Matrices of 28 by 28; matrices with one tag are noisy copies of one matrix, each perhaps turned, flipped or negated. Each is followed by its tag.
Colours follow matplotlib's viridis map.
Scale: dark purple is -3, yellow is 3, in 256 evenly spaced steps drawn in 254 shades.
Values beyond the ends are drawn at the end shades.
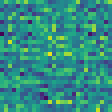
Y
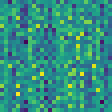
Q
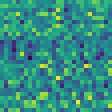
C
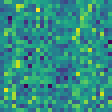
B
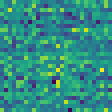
Y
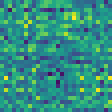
Y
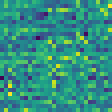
Y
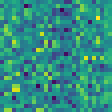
C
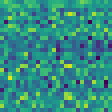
C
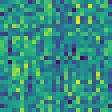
Y
